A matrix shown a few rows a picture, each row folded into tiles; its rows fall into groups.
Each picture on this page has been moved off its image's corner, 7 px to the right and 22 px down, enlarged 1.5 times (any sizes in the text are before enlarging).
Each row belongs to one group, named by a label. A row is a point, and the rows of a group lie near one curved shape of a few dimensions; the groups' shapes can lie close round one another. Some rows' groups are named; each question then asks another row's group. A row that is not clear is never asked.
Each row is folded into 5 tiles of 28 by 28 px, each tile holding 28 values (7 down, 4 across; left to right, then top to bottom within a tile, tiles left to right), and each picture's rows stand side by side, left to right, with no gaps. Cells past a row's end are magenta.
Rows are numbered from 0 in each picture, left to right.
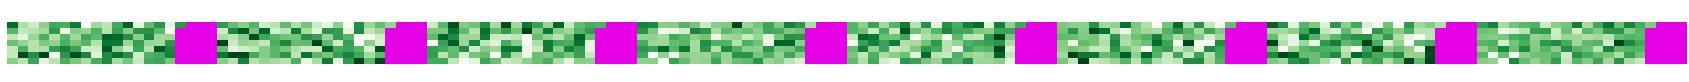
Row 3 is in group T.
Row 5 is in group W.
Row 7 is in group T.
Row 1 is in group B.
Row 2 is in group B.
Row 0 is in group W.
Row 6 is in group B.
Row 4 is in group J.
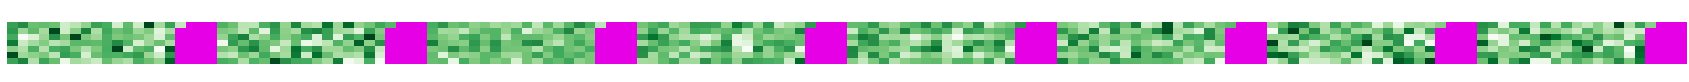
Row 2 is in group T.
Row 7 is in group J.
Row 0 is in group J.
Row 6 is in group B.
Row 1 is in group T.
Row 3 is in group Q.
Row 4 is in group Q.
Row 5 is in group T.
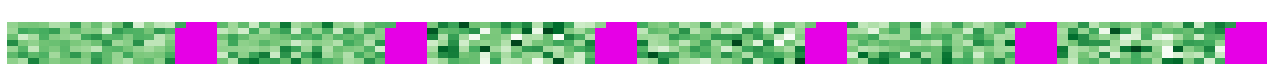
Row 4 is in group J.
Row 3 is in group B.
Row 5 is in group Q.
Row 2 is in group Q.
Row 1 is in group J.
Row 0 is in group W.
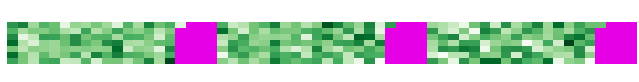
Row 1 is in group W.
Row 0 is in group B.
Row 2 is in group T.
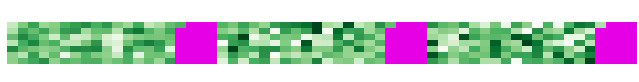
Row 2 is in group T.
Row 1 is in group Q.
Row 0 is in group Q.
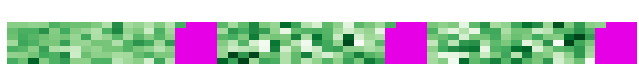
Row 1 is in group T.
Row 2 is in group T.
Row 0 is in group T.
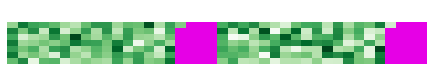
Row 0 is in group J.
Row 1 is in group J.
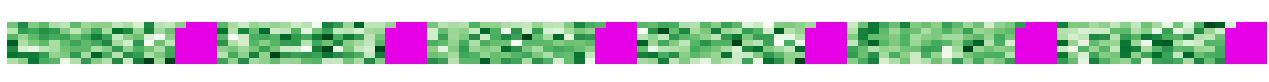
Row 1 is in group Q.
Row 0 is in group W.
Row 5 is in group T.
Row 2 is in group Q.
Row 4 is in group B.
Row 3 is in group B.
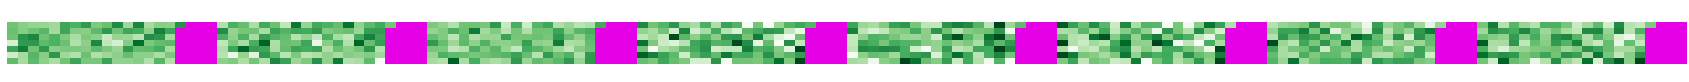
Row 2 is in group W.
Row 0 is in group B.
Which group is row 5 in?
T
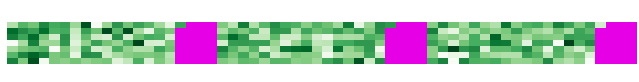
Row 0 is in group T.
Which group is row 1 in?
Q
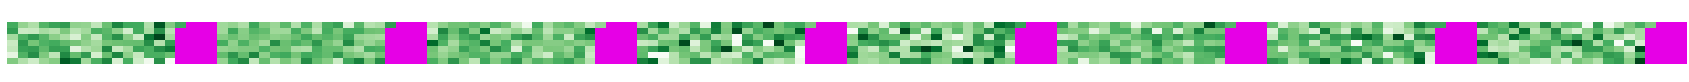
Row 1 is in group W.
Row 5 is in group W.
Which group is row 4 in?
Q
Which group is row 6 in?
Q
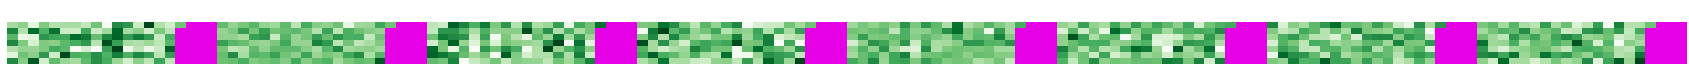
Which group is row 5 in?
Q
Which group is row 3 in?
B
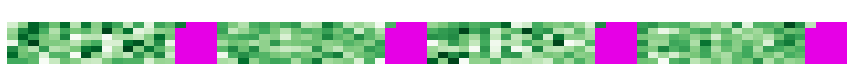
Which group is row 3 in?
T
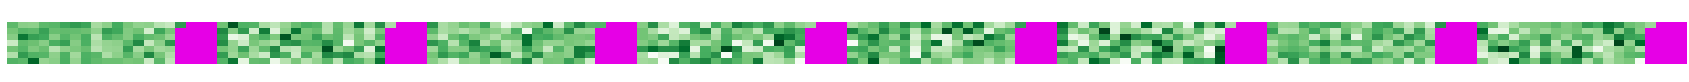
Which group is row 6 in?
W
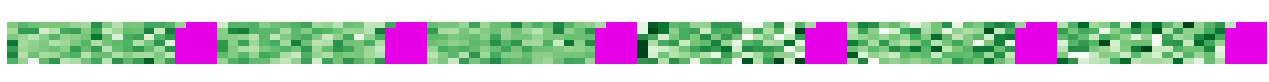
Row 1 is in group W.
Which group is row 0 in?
W
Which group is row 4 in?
W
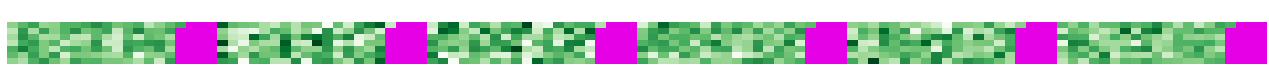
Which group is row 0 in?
Q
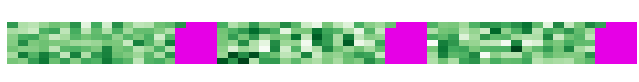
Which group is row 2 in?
Q
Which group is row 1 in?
T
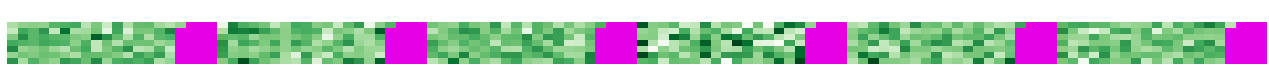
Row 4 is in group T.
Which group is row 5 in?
T
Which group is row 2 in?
W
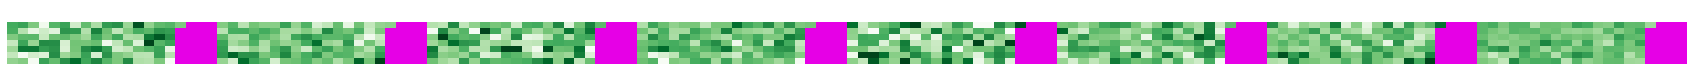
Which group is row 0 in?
T
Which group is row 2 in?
Q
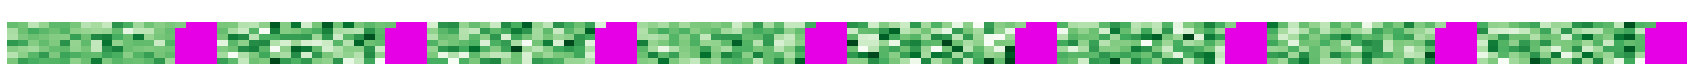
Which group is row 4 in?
B
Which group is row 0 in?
Q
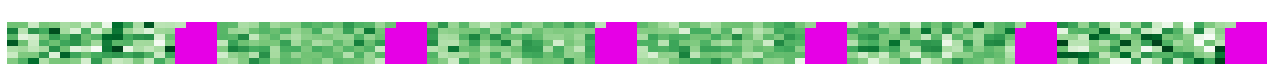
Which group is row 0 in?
Q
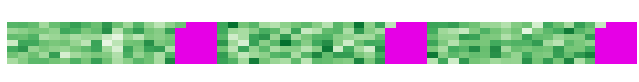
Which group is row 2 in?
T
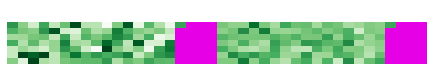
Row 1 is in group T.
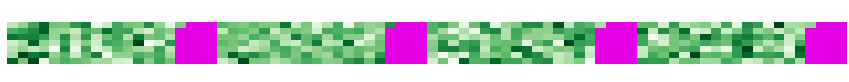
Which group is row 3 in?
Q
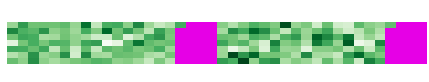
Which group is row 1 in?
T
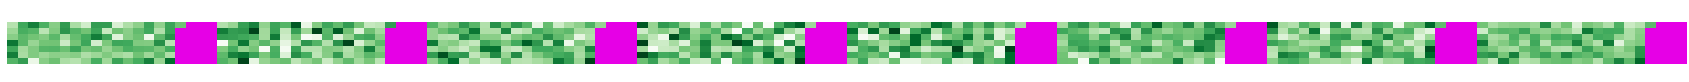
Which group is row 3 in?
T
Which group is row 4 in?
J
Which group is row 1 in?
T
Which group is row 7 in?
W
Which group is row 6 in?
J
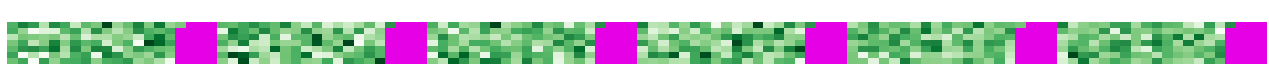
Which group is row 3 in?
W
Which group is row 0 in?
T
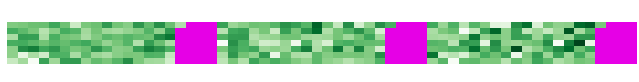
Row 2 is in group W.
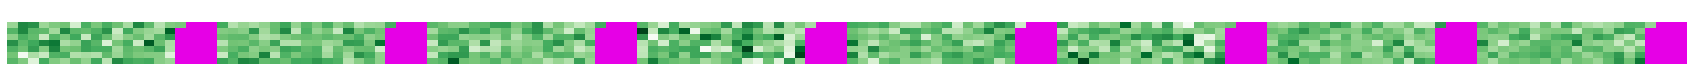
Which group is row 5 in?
T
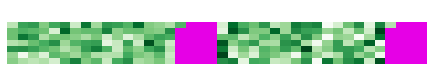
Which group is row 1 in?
W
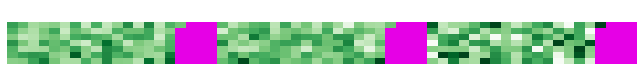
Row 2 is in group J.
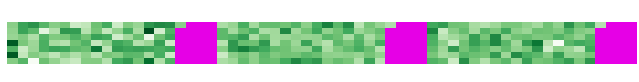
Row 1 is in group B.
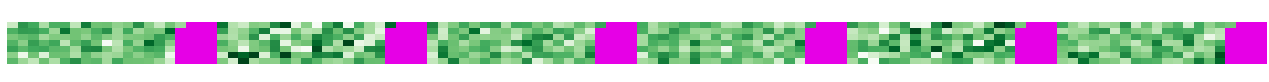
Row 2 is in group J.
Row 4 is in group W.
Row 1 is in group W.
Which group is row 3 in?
W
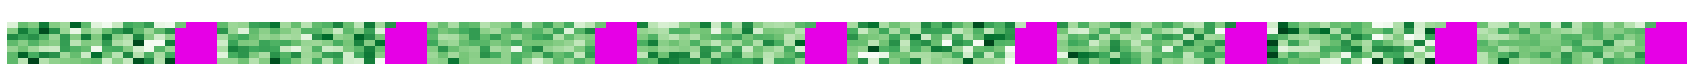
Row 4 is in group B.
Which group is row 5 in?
J
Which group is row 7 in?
W
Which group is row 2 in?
Q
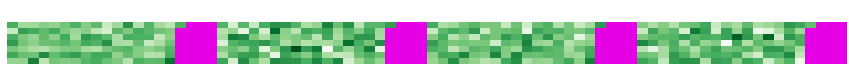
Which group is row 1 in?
J
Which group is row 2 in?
W
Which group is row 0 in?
W
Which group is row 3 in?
Q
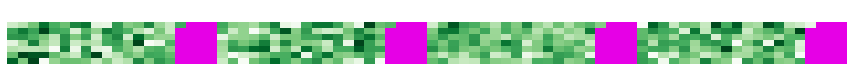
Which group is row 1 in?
W
